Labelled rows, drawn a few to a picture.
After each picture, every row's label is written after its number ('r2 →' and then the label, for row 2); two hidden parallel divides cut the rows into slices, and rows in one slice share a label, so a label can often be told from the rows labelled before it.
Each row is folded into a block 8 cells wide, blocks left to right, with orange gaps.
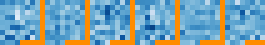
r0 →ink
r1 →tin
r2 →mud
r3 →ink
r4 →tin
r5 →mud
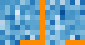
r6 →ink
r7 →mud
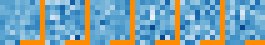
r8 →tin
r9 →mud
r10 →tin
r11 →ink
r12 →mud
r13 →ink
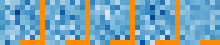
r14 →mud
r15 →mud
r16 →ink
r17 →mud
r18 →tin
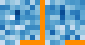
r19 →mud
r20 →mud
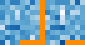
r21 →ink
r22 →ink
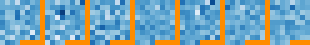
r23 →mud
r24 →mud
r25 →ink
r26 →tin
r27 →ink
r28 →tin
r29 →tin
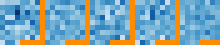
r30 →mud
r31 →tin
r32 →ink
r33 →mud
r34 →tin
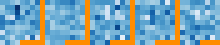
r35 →mud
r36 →tin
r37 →ink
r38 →mud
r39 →ink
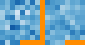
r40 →ink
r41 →tin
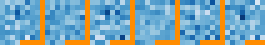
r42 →mud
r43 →tin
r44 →mud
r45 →tin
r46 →ink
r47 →mud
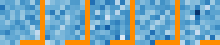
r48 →tin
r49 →tin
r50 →ink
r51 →tin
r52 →mud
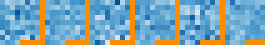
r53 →mud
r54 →tin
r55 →mud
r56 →tin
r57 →ink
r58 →tin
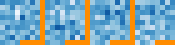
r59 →ink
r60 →ink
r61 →mud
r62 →mud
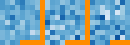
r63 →tin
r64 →mud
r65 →ink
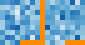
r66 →ink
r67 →mud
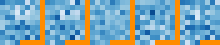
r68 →ink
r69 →ink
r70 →tin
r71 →mud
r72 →ink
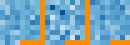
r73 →tin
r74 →mud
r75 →tin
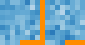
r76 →tin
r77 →tin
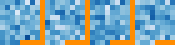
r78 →ink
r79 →mud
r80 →ink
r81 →mud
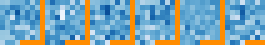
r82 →mud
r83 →ink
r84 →mud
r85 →mud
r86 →tin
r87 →mud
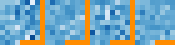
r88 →mud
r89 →tin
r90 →ink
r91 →tin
